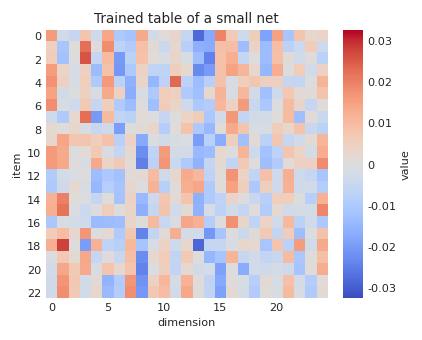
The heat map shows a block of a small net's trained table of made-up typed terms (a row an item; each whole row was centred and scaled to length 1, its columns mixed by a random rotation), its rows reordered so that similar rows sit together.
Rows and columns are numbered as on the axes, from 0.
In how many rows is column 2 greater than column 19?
18
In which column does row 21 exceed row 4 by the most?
7
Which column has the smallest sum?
14
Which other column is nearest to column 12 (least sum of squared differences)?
9
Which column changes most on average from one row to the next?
13
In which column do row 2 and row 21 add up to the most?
3
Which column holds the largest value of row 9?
1
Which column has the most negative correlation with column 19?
0
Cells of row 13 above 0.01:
5
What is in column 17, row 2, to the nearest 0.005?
-0.005
